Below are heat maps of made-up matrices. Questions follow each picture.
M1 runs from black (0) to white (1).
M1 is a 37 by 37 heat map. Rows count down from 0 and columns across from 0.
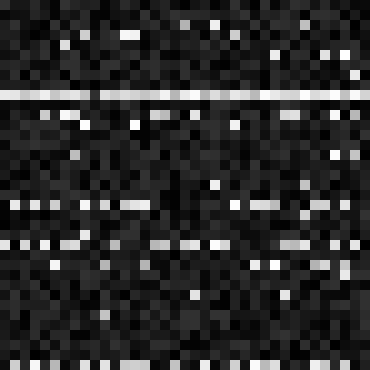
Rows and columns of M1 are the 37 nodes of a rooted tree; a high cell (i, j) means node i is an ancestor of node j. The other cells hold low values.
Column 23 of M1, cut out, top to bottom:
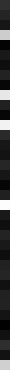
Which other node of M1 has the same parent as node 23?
13
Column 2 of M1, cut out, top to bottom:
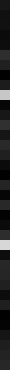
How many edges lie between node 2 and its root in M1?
2
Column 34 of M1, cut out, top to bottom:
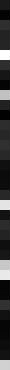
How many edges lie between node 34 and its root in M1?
6
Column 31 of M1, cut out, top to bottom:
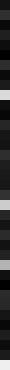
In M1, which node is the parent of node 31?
26
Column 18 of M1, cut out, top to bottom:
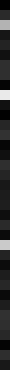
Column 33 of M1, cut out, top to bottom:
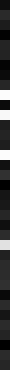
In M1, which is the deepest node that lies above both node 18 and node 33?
24
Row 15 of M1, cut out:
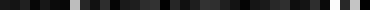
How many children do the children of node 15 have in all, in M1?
1
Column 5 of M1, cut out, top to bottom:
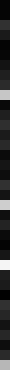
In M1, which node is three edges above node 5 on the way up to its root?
36
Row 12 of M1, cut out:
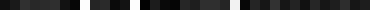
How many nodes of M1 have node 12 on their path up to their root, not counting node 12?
3
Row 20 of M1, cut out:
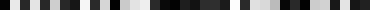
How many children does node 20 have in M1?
3
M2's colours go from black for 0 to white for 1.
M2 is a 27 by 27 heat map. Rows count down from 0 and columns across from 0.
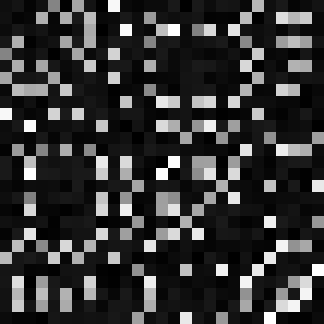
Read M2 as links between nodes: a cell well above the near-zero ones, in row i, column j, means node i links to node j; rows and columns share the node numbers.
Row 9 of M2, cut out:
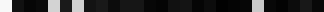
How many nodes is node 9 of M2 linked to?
4
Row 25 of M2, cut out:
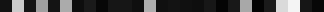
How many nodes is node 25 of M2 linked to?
7
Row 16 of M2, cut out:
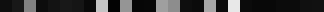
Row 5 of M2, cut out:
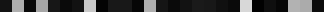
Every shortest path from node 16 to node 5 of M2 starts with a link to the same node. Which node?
node 2
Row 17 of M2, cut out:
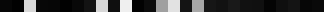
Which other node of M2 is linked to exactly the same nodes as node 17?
node 19
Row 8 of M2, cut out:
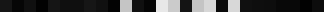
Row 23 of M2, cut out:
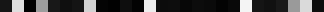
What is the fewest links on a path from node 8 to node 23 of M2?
4
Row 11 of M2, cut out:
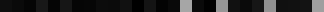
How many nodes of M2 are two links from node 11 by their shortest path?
1
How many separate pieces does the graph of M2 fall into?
2
